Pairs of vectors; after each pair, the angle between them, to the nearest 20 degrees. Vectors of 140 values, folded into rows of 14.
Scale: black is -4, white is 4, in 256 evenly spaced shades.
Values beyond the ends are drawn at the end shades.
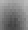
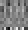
100 degrees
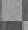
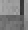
80 degrees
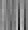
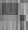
120 degrees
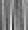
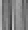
140 degrees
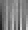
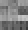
100 degrees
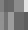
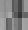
80 degrees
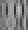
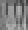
40 degrees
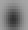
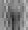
40 degrees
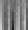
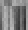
140 degrees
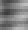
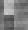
120 degrees
